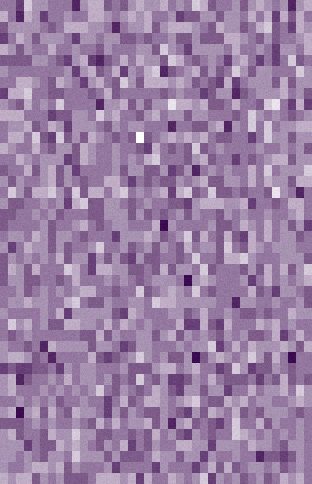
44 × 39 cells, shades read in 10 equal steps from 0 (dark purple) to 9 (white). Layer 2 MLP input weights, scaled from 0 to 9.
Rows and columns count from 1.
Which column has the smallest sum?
28
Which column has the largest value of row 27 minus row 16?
25
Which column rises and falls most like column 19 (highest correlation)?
17
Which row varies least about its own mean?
20
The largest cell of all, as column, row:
18, 13
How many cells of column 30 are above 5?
10
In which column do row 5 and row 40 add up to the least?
24
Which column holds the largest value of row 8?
16
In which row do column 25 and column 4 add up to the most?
1
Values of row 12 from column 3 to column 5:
5 6 3
